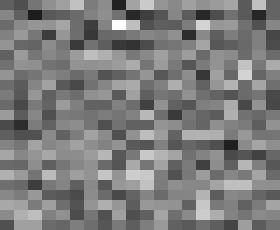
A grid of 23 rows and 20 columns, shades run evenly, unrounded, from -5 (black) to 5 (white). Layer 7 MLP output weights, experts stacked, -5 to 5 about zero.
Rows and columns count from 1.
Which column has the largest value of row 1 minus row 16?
19
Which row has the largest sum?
18
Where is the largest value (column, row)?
9, 3
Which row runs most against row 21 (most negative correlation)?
17
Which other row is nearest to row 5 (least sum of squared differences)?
20
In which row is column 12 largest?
16
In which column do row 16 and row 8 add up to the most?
11
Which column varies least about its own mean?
5
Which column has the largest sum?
12
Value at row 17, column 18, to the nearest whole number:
2
